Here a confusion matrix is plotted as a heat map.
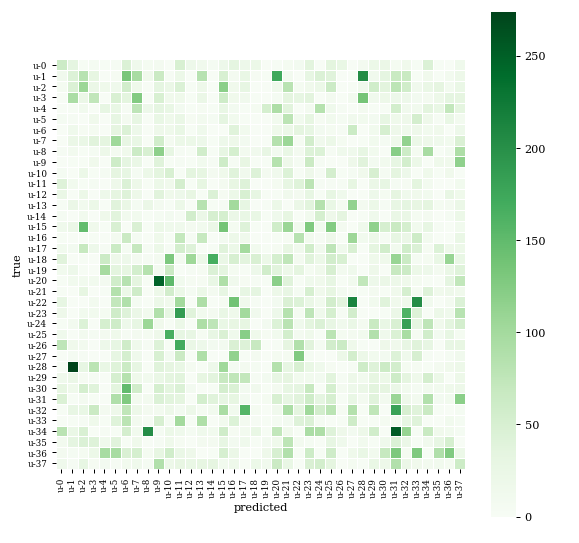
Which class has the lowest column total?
u-19
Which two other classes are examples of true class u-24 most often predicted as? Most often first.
u-32, u-8
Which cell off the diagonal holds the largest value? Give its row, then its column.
u-28, u-1
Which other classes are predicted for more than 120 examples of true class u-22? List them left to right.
u-16, u-27, u-33
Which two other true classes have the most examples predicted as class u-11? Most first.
u-23, u-26
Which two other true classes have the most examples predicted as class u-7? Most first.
u-3, u-1
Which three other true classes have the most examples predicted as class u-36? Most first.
u-18, u-4, u-35
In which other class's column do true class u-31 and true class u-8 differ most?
u-6
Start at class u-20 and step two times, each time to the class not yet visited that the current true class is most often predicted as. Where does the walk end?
u-37
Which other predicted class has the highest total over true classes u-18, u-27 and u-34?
u-31
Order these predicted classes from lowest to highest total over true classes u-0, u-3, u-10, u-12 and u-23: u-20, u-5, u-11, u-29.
u-20, u-29, u-5, u-11
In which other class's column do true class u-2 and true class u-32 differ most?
u-17
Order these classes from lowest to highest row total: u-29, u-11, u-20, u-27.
u-11, u-27, u-29, u-20
